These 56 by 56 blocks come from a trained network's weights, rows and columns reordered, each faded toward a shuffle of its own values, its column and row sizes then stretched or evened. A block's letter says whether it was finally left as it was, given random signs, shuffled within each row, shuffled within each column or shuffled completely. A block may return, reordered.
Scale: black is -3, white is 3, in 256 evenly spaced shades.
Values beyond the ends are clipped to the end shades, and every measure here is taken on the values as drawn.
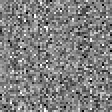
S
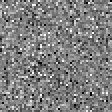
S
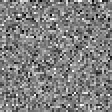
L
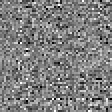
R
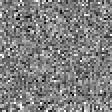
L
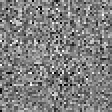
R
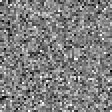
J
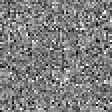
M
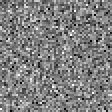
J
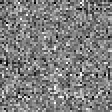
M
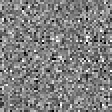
R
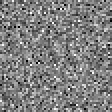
J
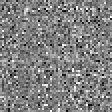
M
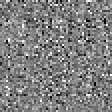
R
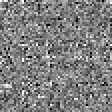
M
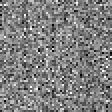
S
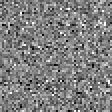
L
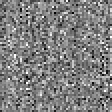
S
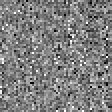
S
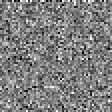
M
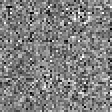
R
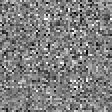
R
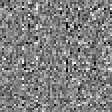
R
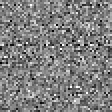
L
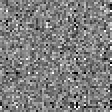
M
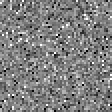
J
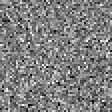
J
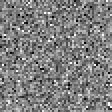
J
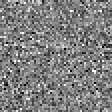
L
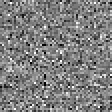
R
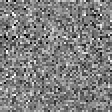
M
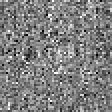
R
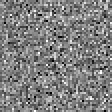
S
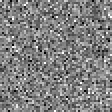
J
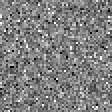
J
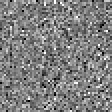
S
